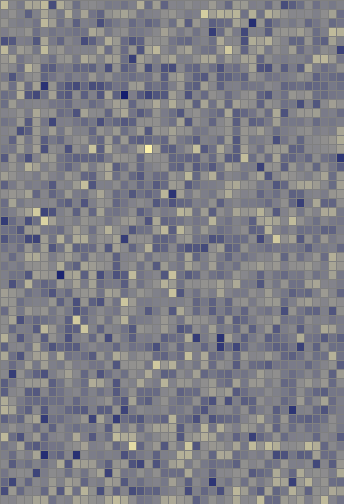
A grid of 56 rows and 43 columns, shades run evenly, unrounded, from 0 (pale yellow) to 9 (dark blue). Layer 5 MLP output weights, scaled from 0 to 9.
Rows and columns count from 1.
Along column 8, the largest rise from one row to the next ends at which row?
31
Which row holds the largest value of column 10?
51
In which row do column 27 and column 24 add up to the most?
54
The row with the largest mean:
39
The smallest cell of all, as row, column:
17, 19
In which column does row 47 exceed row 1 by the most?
6
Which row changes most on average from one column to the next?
55
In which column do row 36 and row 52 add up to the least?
10
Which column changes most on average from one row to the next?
24
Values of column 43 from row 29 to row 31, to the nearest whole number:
4 4 5
